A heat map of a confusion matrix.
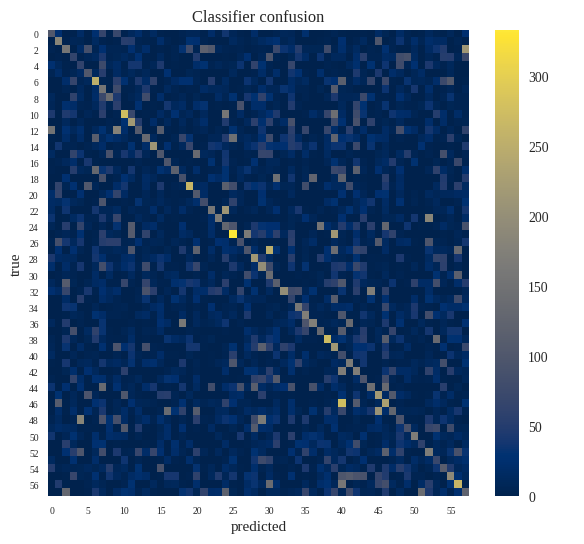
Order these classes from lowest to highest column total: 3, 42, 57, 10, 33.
3, 10, 57, 33, 42
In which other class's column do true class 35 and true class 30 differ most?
56
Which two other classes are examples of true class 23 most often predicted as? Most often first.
52, 9
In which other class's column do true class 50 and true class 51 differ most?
42
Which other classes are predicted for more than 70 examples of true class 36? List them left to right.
18, 35, 41
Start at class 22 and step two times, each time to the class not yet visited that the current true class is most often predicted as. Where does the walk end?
37
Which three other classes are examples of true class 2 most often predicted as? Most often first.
57, 21, 22
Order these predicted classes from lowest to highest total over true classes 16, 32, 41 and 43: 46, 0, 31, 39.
0, 39, 31, 46
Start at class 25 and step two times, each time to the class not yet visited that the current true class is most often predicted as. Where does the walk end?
29
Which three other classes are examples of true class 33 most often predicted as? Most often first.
39, 56, 4
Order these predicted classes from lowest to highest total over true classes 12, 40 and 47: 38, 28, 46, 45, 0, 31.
28, 31, 46, 38, 0, 45
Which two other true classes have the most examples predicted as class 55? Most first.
6, 49
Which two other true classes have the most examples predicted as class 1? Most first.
46, 26
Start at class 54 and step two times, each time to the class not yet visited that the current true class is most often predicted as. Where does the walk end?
20
